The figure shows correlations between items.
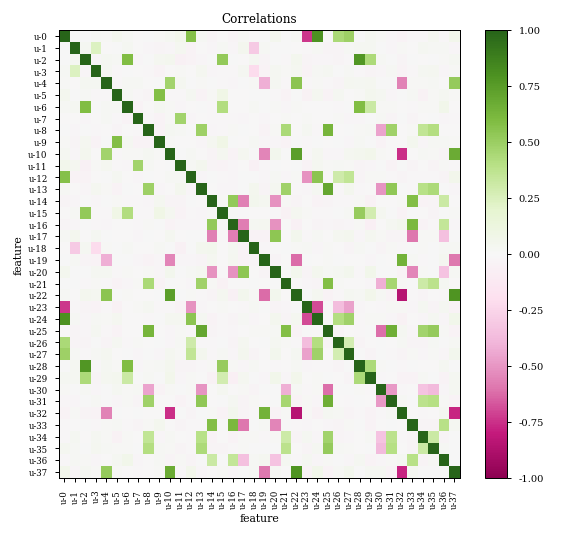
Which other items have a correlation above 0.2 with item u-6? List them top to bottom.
u-2, u-15, u-28, u-29
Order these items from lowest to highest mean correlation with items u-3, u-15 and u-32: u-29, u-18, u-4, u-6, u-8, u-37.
u-37, u-4, u-18, u-8, u-29, u-6
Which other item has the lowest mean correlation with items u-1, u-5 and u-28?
u-18
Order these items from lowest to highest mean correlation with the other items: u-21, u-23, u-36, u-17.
u-23, u-17, u-36, u-21
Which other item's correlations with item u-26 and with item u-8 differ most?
u-25
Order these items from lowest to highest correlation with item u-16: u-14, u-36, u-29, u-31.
u-29, u-31, u-36, u-14
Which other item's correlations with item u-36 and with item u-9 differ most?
u-5
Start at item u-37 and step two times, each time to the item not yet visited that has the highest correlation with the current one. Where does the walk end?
u-10
